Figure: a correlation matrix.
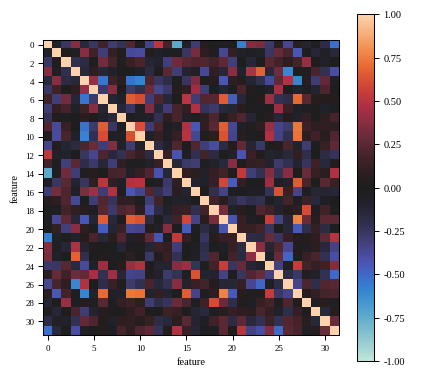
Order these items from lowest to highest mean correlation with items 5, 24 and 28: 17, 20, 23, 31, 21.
20, 17, 23, 31, 21
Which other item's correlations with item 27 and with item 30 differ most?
4
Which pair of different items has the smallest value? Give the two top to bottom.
0, 14
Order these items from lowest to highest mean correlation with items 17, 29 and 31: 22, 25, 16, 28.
25, 22, 16, 28
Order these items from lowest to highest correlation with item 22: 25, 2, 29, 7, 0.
2, 7, 29, 25, 0
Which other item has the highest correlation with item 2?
28
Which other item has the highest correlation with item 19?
27
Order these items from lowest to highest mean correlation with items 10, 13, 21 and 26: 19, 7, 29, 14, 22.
22, 7, 29, 19, 14
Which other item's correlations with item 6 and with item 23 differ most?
3
